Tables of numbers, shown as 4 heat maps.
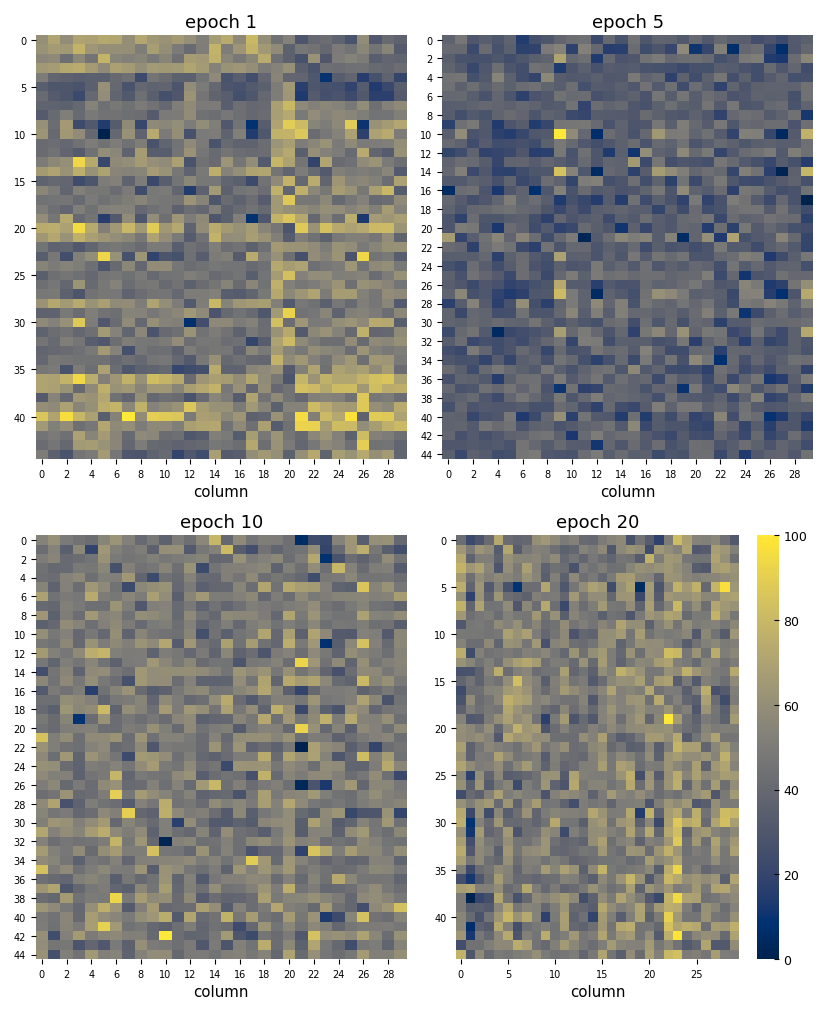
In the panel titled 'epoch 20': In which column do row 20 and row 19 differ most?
22
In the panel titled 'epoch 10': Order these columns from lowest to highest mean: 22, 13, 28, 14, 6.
13, 14, 28, 6, 22
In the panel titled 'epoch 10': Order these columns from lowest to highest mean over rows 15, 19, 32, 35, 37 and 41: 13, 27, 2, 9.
13, 9, 2, 27
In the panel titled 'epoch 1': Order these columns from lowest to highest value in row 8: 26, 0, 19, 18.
0, 18, 26, 19
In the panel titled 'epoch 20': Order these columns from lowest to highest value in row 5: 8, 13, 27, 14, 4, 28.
8, 4, 13, 14, 27, 28
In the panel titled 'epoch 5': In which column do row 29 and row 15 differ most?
10
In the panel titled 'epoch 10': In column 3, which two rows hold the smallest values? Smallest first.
19, 43
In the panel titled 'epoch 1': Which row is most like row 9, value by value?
19
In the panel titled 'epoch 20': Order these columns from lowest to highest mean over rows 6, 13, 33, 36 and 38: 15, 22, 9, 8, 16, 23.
16, 9, 8, 15, 23, 22
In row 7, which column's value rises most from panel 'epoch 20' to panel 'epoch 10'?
6
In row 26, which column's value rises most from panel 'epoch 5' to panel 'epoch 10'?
14
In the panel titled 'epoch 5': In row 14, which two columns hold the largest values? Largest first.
9, 29
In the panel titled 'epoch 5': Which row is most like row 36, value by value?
38
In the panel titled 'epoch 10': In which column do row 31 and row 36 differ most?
24
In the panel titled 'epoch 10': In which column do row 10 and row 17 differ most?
15
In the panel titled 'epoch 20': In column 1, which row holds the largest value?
37
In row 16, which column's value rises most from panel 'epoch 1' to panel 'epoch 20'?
12
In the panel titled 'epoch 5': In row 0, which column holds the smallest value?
6
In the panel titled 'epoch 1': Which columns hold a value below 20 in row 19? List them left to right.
5, 17, 26
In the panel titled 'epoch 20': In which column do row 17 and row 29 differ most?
28
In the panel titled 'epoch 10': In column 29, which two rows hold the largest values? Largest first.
39, 6
